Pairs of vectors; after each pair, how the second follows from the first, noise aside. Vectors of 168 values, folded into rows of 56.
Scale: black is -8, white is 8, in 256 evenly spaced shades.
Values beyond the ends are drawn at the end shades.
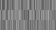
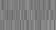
reversed, negated, shrunk.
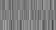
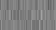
wrapped around, negated, shrunk.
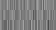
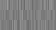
reversed, negated, shrunk.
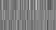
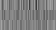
negated.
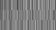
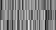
wrapped around, scaled up.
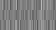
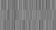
reversed, negated, shrunk.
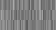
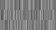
sign-scrambled.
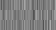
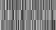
reversed, scaled up.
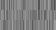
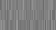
reversed, negated, shrunk.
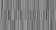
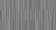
reversed, negated, shrunk.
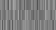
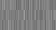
wrapped around, negated, shrunk.
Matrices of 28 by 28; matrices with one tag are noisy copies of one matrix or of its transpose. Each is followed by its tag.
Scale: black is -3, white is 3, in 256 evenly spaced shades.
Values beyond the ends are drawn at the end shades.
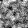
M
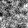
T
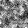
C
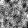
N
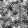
M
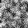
M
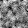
M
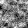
N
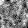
N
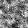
C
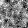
N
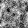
M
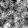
T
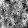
N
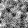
M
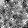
N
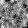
N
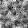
M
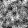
M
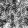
T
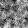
T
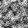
M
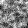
N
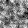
C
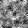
M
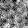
T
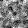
M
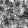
C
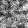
T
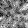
T
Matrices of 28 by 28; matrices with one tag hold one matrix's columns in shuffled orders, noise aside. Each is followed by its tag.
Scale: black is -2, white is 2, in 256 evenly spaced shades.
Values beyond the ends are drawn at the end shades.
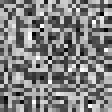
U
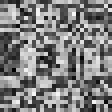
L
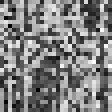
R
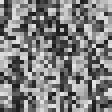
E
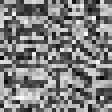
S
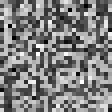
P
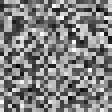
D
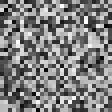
D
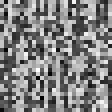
E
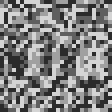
L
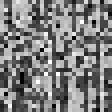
R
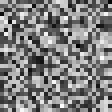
D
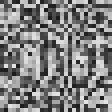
L
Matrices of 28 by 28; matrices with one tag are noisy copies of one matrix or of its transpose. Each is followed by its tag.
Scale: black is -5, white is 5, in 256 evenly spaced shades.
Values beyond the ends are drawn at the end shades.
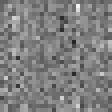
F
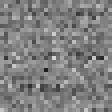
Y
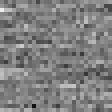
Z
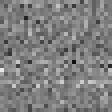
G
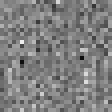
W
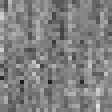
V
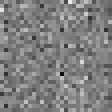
G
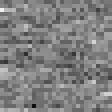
Z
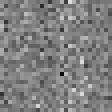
G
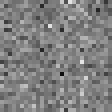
G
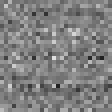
Y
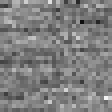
V
